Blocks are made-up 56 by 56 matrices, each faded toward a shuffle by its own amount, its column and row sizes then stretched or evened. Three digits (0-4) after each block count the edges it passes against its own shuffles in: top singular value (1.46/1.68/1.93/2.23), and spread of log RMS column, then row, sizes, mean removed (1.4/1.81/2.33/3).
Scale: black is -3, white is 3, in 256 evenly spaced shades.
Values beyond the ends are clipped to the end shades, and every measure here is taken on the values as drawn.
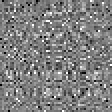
4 0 0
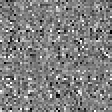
0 2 3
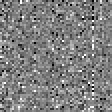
0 3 1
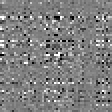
4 3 4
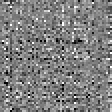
3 3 2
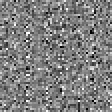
2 3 0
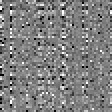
4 4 0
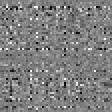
1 2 4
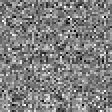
3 0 2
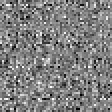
2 0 2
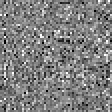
3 1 1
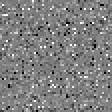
0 0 2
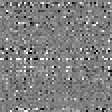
2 2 4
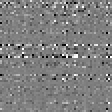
4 2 4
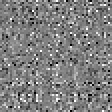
3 2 2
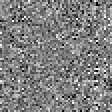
1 2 0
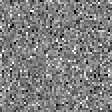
1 1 0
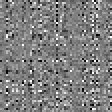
3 4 3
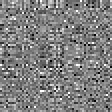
4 0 1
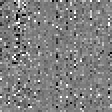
1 4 1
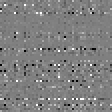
1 2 4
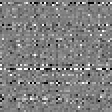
3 1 4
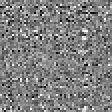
2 2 3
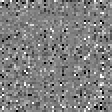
0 3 2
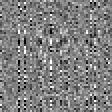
4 4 0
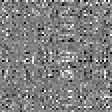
3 3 3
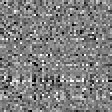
3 1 3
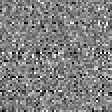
3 0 3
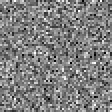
0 0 0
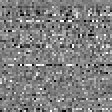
3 0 4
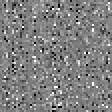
0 3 1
